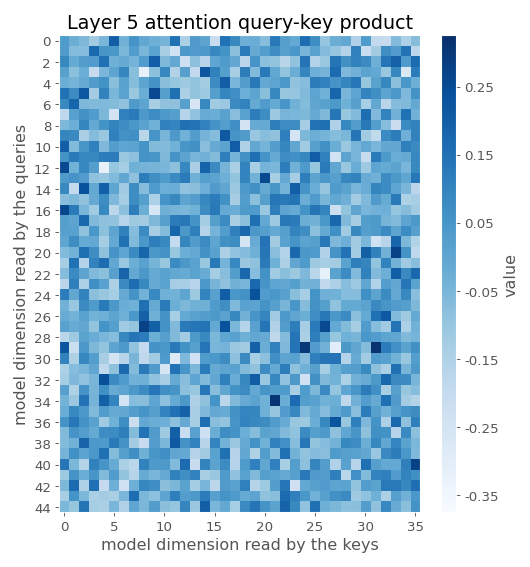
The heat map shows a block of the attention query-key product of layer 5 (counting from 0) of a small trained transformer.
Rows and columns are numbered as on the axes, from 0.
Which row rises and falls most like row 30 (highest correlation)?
12
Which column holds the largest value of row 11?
25
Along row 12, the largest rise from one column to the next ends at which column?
14
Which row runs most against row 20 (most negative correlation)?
9
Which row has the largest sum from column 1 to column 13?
8
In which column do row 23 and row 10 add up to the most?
34
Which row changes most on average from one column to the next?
3
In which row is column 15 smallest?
0
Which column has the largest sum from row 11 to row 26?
20
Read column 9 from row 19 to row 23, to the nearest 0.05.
0.1 0.05 -0.05 0 0
